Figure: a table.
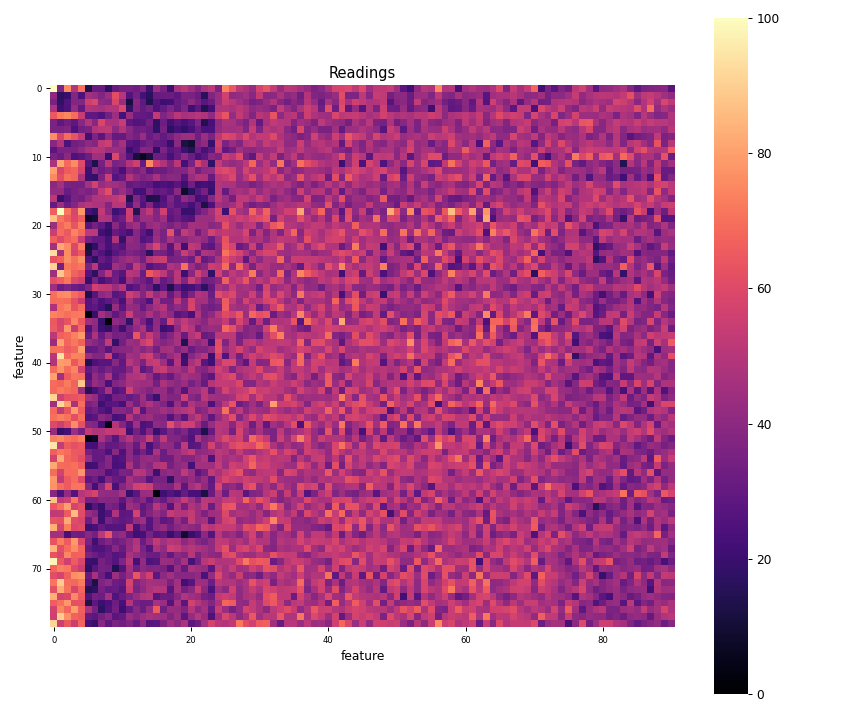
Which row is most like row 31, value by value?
28
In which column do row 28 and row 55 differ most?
20
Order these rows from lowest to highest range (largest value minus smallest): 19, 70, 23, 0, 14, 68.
14, 68, 70, 23, 19, 0
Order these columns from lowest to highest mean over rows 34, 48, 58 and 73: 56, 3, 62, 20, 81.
81, 20, 62, 56, 3
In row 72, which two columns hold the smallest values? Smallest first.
6, 19
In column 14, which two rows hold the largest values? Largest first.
11, 27
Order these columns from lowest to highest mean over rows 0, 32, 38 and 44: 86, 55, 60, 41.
86, 60, 55, 41
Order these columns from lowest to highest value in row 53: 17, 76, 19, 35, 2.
17, 19, 35, 76, 2
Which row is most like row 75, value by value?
61
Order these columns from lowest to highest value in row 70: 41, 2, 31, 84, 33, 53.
53, 84, 33, 41, 31, 2
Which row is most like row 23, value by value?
40
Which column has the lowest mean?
5
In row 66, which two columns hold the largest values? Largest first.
3, 1
